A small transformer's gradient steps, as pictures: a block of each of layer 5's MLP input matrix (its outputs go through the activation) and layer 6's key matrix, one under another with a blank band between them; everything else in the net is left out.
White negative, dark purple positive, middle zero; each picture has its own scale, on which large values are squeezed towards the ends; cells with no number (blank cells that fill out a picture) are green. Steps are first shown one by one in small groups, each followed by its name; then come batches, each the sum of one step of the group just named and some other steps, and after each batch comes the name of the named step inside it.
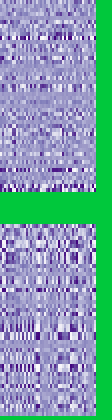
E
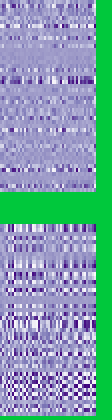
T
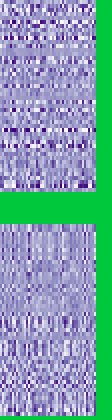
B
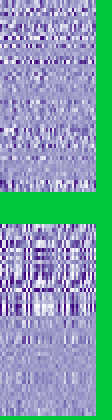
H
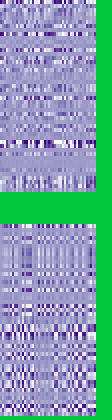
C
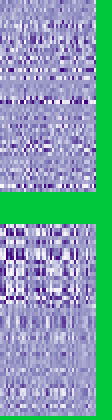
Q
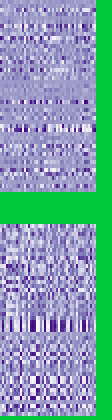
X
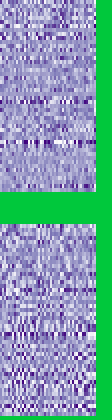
C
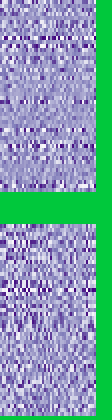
Q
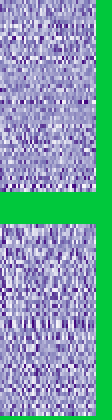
Q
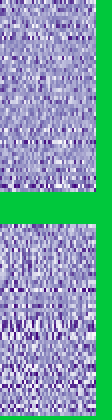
C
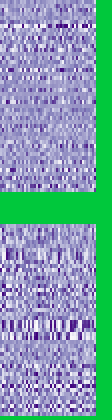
Q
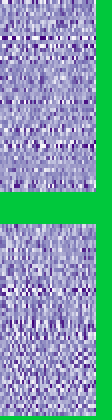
X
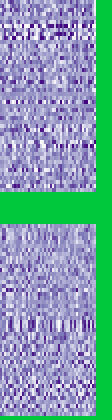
X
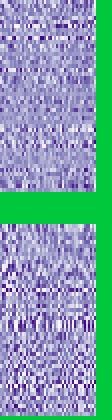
X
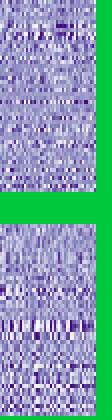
X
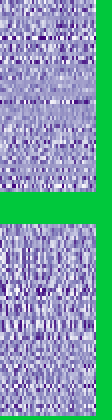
H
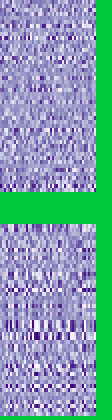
E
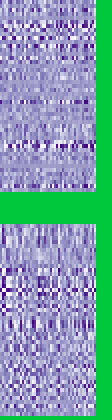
X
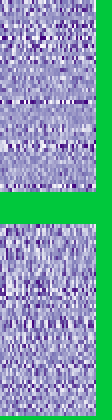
Q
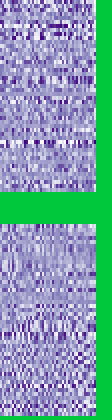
C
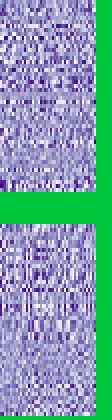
H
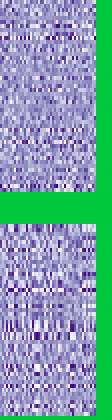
E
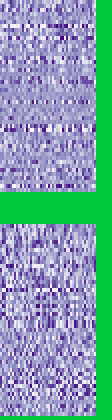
T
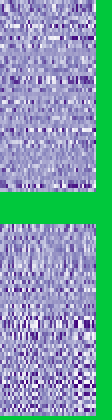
T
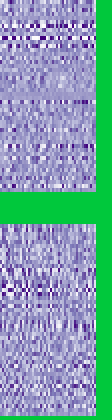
H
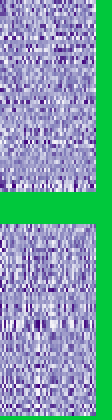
H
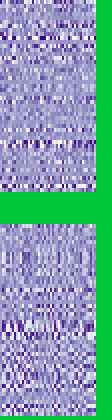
C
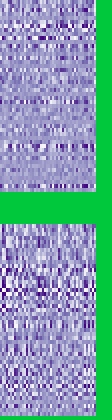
T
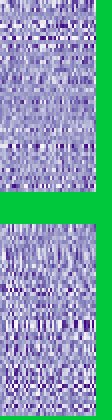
T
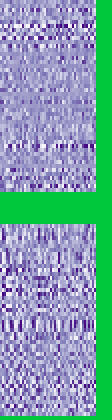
X
